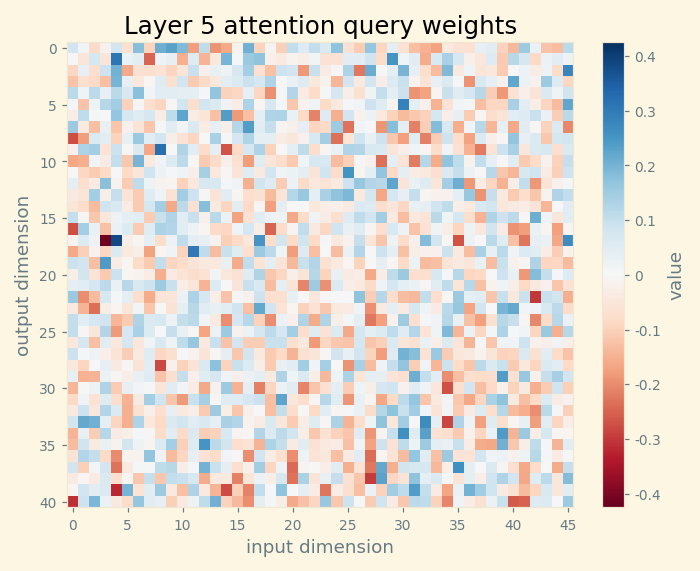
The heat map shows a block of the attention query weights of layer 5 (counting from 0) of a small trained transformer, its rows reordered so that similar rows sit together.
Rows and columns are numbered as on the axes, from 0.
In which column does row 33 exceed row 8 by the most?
32
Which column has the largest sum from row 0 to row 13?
4
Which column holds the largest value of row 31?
19
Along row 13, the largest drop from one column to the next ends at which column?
37
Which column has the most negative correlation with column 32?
16
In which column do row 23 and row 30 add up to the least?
21
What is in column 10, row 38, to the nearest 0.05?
0.1
